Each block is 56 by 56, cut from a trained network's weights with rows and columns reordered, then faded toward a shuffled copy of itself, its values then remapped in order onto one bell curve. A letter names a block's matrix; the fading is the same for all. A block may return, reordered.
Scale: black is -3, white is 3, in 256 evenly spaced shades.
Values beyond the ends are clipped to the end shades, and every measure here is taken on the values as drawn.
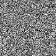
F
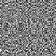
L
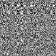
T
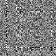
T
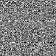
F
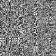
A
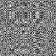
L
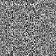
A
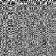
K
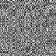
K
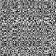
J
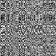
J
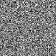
F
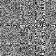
T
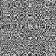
K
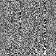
T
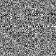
T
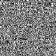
F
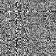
T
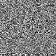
F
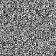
F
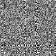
T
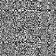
T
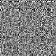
T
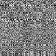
K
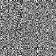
T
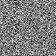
A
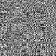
K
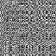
J
